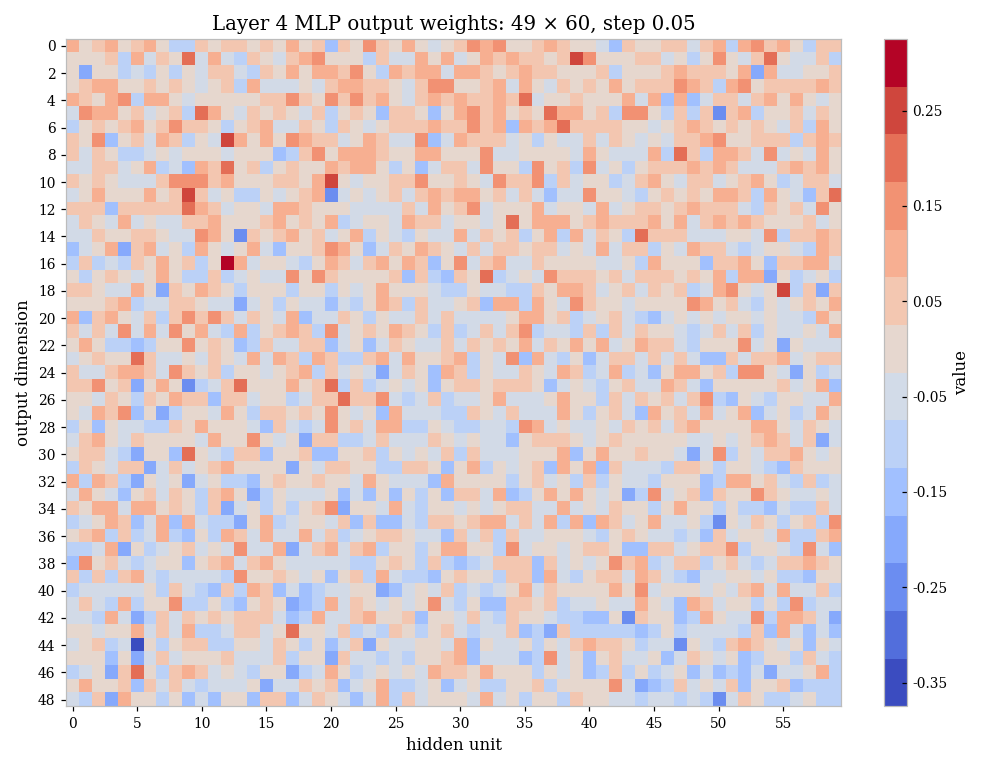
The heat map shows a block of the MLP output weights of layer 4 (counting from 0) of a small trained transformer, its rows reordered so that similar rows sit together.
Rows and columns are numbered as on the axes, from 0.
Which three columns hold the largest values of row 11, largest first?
9, 59, 40
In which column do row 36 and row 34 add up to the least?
21
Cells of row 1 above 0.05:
13
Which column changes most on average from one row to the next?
5
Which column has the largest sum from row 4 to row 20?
10
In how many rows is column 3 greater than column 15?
22
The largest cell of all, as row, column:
16, 12
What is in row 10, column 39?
-0.05
